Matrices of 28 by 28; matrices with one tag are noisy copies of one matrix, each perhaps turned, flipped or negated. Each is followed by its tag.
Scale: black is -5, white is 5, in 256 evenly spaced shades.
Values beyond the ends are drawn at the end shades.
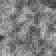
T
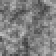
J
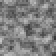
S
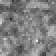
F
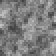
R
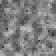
S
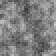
J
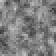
R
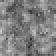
J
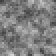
R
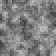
R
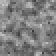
T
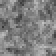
F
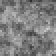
J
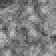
T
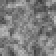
F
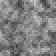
F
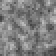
T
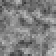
T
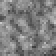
T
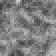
T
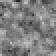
R
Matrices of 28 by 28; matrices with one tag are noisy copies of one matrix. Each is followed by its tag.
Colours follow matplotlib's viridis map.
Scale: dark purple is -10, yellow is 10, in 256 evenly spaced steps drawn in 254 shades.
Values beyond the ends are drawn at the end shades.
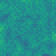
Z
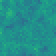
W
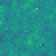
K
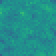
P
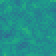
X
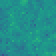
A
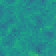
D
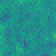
Z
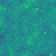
K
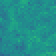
A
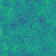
W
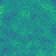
P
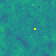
Z
